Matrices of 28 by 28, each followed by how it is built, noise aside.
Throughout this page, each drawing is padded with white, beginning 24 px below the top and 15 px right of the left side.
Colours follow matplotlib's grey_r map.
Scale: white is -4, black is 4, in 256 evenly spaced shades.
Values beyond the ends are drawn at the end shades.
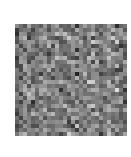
repeating rows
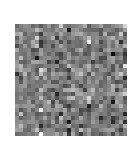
uneven columns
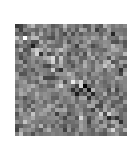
banded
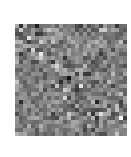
block diagonal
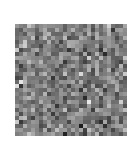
repeating rows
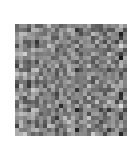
repeating rows
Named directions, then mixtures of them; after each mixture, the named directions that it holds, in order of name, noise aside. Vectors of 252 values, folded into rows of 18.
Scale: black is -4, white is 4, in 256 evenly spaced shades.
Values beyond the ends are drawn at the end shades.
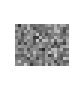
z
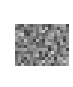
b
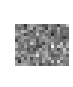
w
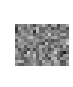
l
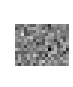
b, l.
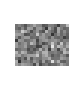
w.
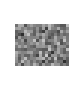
b.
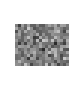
z.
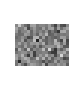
b, l, z.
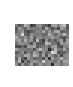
b, l.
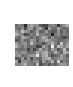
w.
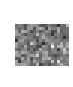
w.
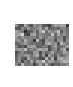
b.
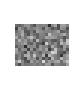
b, l.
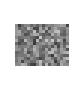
b, l, z.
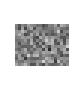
b, w, z.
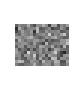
l.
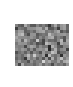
b, l.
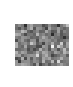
w.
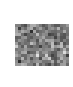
l, w.
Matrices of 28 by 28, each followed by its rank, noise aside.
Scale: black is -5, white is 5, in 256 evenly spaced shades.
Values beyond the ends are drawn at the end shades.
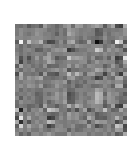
three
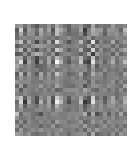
two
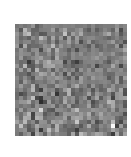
six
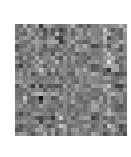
six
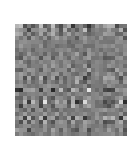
two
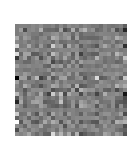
three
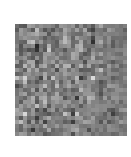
six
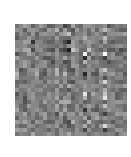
three
